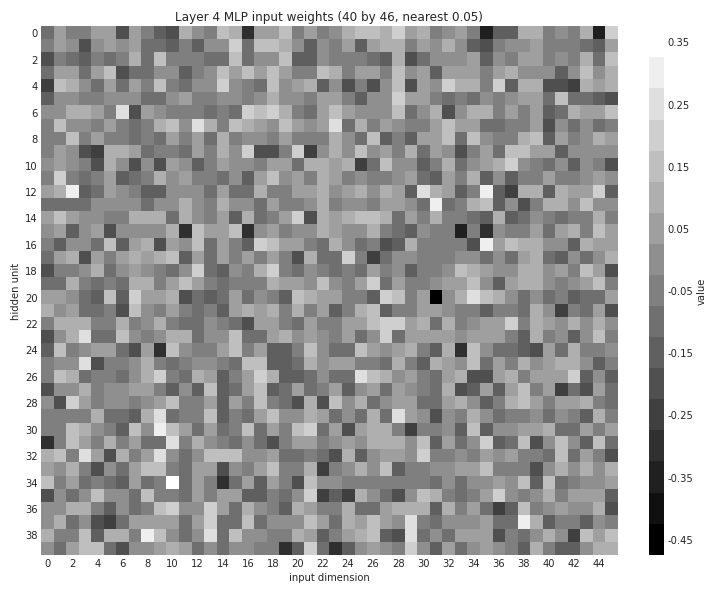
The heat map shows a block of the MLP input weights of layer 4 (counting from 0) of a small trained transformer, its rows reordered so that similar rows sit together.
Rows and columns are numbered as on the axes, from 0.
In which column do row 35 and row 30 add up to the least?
24
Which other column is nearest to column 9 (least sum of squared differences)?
13
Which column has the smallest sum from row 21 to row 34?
14
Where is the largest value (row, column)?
34, 10
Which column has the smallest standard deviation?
32
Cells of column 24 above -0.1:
32
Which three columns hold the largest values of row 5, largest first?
28, 41, 18
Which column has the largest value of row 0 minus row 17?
26
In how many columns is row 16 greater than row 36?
17
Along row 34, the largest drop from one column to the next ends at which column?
11
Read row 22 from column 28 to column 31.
0.2 0.05 0.1 -0.1
